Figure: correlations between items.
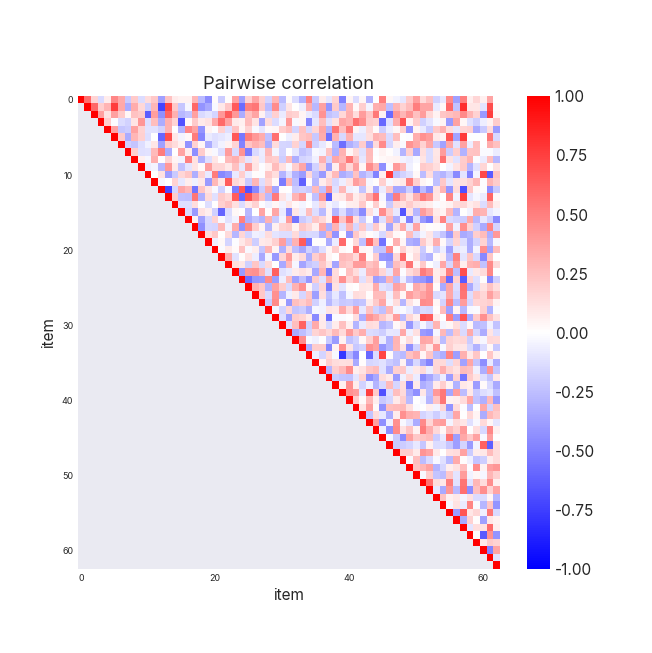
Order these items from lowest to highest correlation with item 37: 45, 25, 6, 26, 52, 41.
25, 52, 26, 41, 6, 45
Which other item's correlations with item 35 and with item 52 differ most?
29
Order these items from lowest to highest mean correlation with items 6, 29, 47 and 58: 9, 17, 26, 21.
21, 9, 17, 26
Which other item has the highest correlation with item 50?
1
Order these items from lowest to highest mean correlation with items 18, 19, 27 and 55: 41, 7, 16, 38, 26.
16, 38, 41, 7, 26
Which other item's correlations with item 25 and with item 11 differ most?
33
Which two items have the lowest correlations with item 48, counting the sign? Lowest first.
15, 45
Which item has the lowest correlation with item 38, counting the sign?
49
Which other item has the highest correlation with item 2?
61
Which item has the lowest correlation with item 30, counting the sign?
11
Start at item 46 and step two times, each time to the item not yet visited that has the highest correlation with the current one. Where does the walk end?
60
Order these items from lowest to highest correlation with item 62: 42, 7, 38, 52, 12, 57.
38, 12, 7, 57, 42, 52
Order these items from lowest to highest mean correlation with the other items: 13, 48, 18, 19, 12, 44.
12, 18, 19, 48, 44, 13
